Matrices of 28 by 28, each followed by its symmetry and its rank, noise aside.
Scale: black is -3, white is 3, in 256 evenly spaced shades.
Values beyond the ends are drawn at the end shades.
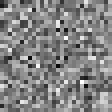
symmetric, rank seven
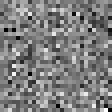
no symmetry, rank eight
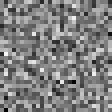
no symmetry, rank seven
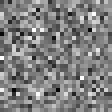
no symmetry, rank eight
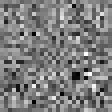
no symmetry, rank six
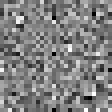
symmetric, rank seven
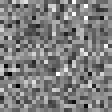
no symmetry, rank eight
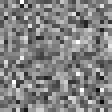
no symmetry, rank seven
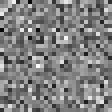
symmetric, rank seven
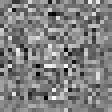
no symmetry, rank six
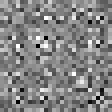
symmetric, rank six
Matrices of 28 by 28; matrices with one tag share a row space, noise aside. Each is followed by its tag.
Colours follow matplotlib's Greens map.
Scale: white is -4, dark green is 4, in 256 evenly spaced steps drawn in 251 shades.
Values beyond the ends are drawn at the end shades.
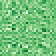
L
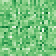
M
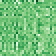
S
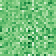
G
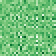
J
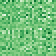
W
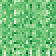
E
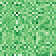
S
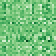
W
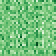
J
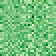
G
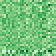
W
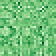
M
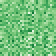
G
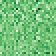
S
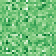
L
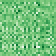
S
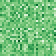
J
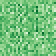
J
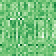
J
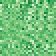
G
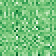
S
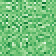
L
